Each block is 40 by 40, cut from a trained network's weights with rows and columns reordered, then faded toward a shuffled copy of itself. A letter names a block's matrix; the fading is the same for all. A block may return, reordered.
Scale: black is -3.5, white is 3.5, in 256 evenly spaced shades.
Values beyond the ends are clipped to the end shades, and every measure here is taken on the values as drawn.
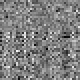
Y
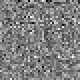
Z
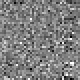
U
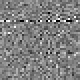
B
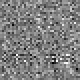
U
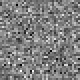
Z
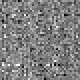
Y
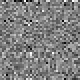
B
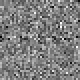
Z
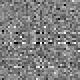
B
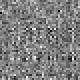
Y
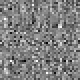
Y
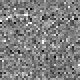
Z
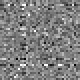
B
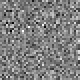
U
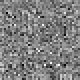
U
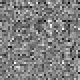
U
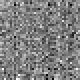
Y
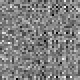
Y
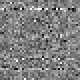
B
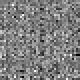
Y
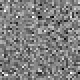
Z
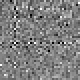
B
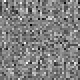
Y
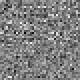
U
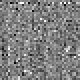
Y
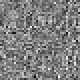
U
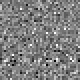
Z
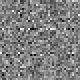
B
